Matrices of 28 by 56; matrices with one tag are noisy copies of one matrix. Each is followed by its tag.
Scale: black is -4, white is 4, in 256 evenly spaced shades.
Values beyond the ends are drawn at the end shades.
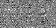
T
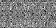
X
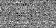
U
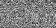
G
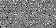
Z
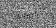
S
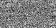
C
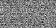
T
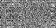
C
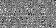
T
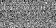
X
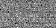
G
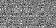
T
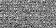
Z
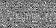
G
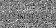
S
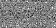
X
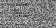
U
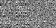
U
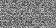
T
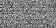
Z
